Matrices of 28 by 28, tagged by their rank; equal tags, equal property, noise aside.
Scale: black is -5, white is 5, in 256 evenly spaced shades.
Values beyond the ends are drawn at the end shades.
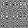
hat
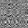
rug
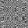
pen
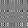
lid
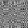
rug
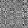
rug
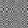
lid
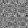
pen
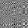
hat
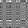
lid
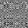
pen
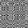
hat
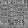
pen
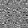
pen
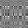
lid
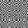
hat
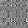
hat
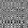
hat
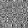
pen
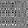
hat
